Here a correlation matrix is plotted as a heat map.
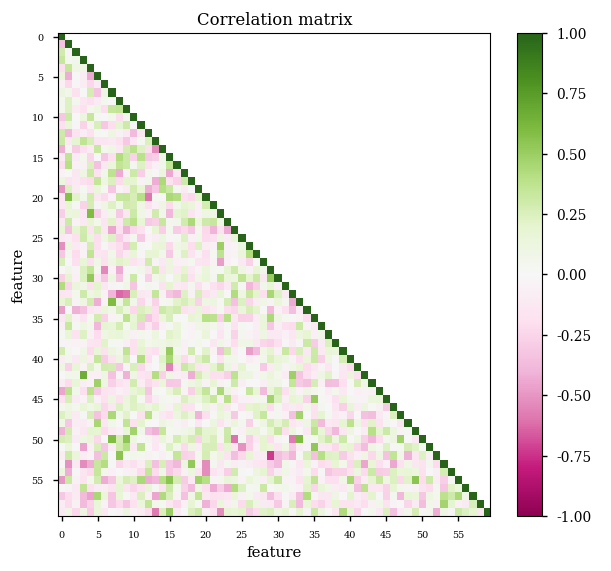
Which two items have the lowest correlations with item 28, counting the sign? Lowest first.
22, 44
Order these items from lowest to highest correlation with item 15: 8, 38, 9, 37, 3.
3, 38, 37, 9, 8
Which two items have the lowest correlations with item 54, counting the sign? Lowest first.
20, 1
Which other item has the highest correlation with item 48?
5
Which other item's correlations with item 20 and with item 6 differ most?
53
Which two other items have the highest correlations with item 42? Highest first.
3, 32
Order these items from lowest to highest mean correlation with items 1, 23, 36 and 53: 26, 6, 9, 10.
26, 6, 9, 10
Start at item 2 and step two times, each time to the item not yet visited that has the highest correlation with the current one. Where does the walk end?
31
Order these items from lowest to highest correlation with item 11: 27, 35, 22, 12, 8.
12, 27, 22, 8, 35
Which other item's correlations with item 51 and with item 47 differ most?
35
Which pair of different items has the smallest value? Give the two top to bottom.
29, 52
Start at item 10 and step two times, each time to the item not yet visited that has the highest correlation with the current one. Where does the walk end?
55
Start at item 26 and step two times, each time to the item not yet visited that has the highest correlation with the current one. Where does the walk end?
4
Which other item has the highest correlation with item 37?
50
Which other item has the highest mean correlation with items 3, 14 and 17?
10
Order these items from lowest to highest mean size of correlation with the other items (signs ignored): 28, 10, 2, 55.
2, 28, 10, 55
